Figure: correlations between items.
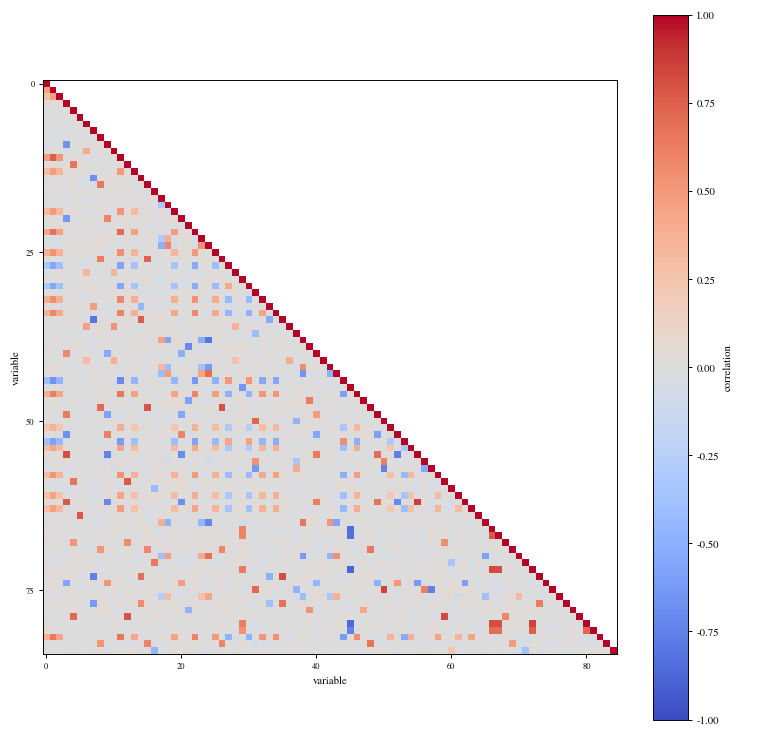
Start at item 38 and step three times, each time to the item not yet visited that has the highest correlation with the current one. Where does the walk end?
17
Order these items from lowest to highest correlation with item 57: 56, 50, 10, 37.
50, 56, 10, 37
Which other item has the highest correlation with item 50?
75
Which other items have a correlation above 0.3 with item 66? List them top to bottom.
29, 67, 72, 80, 81
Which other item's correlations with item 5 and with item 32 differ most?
64
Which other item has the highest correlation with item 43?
24
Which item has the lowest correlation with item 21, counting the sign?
39
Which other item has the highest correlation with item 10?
36
